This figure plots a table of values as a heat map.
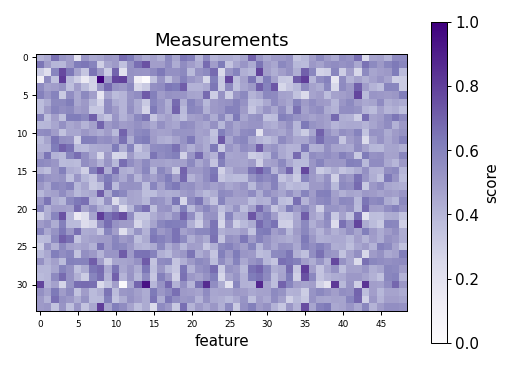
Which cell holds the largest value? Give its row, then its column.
3, 8
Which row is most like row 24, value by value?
12
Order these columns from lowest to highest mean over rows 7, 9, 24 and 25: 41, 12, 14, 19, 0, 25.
0, 14, 41, 19, 12, 25
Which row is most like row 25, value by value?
18
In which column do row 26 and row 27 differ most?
43
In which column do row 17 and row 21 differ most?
8
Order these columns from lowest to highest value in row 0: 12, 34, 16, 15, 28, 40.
34, 16, 15, 40, 12, 28
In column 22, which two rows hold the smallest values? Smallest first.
3, 25
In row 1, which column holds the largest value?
14
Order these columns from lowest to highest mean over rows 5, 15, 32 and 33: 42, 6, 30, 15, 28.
6, 15, 28, 30, 42
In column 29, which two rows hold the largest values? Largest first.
30, 2
